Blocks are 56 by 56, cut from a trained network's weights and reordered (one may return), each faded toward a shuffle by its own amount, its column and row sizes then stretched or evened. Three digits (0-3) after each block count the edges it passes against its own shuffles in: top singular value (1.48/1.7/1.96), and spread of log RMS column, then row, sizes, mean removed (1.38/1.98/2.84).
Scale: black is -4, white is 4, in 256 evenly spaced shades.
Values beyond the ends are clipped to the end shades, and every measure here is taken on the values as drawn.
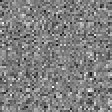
2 1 1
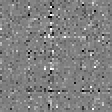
1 2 1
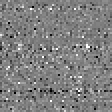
0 0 2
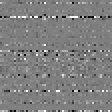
3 1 3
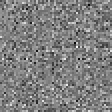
2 1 1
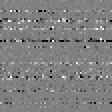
2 0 3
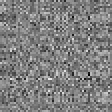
3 1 2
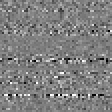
2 0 3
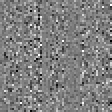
0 3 0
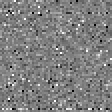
1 0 1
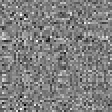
3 1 2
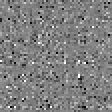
0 1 2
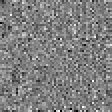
1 0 1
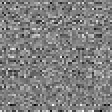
3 0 3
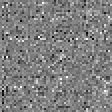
0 1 2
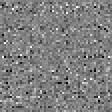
0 1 2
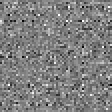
0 1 2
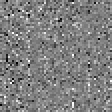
0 2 0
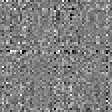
2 2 2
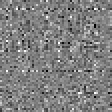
1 2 2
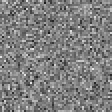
1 1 0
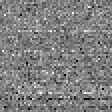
2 0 1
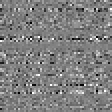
3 1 3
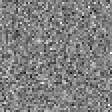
0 0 0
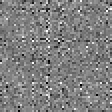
2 2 1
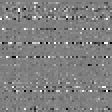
2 0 3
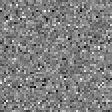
0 0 1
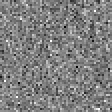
1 0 0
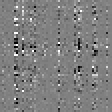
2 3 2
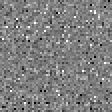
0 0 1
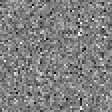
1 1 0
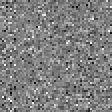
0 1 0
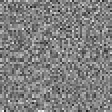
3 0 1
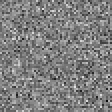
1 0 0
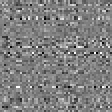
3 1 3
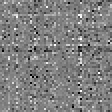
1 2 0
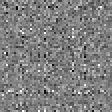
1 2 2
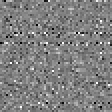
1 1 2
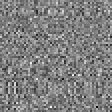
3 1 2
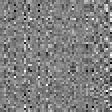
3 3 0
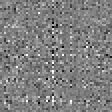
1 2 2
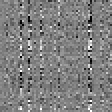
3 3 0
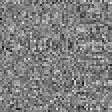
2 0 1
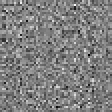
2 2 0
